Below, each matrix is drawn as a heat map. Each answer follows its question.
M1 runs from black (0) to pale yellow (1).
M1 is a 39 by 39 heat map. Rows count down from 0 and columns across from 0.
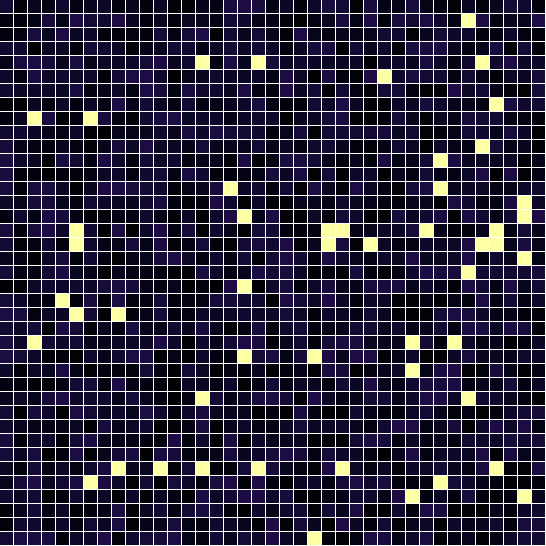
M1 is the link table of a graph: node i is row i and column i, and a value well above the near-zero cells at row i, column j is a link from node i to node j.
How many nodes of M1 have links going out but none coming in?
11
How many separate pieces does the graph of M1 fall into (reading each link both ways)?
6
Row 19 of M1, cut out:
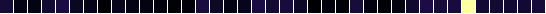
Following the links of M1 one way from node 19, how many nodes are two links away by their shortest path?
6
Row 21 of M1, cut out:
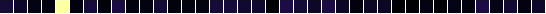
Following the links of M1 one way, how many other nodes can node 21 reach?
7
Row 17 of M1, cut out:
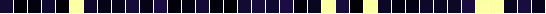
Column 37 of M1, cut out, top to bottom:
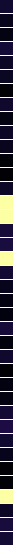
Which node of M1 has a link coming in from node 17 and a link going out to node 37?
node 35
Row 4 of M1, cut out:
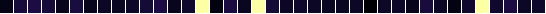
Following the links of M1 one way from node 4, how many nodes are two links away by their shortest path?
3
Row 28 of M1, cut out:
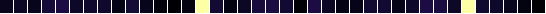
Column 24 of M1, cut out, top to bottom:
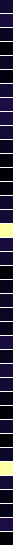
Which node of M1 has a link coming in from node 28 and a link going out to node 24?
node 33
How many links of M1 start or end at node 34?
5
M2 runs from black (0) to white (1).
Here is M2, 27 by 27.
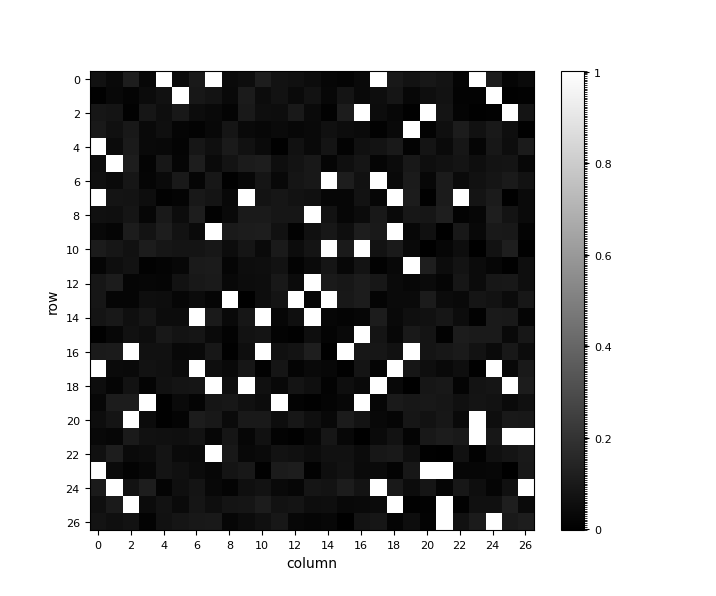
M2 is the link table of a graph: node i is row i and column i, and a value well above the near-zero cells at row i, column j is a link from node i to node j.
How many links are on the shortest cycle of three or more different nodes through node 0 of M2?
4
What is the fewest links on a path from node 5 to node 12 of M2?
7
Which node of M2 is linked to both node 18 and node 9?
node 7
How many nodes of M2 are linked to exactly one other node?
8
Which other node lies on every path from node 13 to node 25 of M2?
node 14
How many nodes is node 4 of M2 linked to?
1
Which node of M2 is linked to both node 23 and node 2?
node 20
